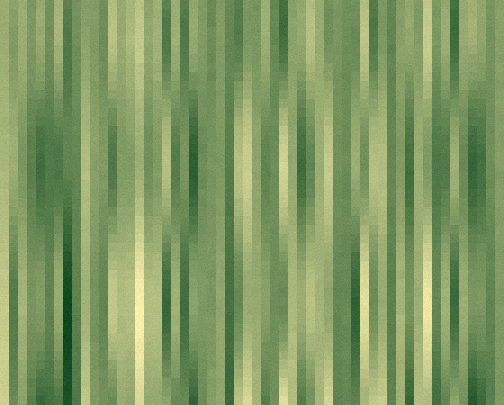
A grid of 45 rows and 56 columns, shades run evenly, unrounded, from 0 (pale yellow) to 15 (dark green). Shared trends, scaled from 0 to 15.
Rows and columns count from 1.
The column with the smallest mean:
16
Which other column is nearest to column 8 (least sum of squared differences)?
26
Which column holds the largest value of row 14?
22
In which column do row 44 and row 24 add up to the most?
8
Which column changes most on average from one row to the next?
32
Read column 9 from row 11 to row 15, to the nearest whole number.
9 9 9 9 9
